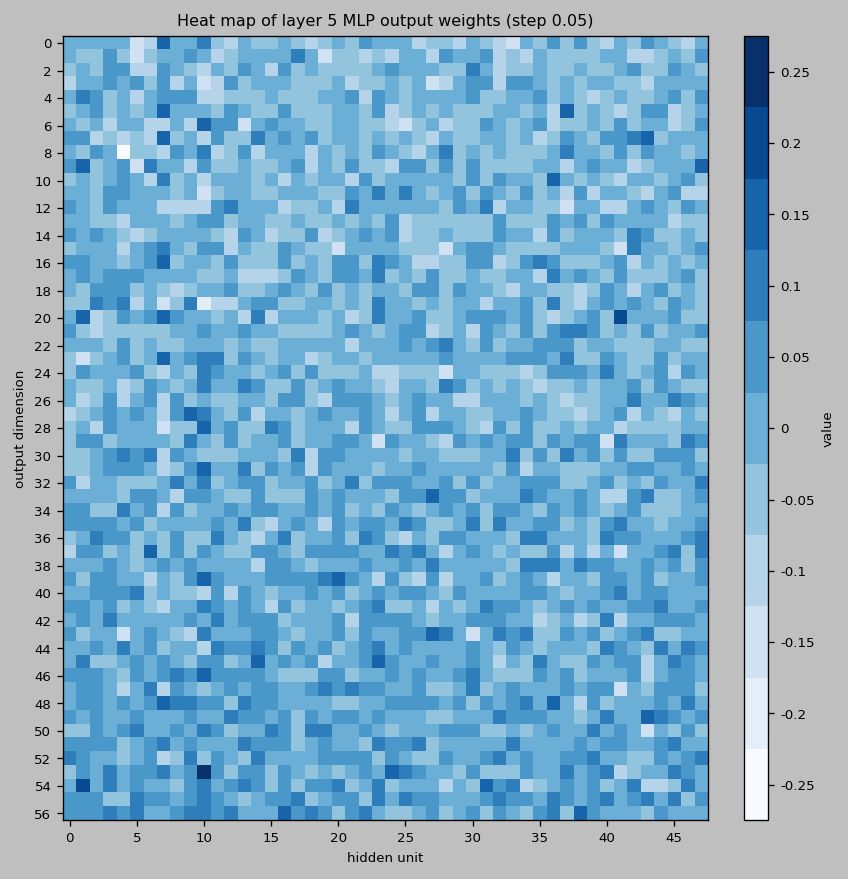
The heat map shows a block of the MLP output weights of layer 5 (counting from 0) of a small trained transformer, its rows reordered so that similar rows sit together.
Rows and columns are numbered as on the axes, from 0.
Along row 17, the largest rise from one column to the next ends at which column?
36
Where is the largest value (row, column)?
53, 10
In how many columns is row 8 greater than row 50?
11
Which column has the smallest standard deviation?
29
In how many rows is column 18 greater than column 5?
15
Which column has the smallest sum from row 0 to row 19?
5
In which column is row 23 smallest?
1
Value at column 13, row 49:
0.05
